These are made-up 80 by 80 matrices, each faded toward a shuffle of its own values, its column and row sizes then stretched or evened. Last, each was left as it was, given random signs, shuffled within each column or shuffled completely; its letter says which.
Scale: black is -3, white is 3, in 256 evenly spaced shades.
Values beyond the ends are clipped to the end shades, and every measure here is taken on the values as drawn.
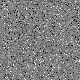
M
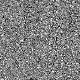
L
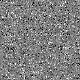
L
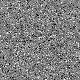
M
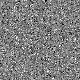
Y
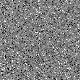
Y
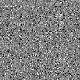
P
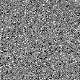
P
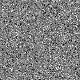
Y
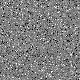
M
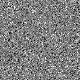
P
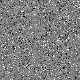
Y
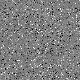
L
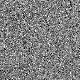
Y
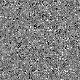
P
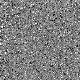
Y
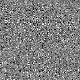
P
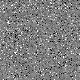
P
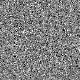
L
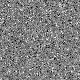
M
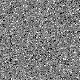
L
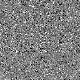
L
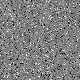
M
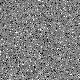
M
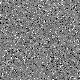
M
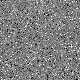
M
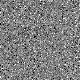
Y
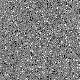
Y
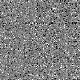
P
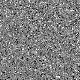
Y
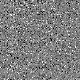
P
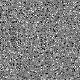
P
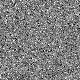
M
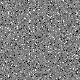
Y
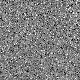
M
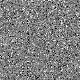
Y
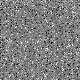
Y
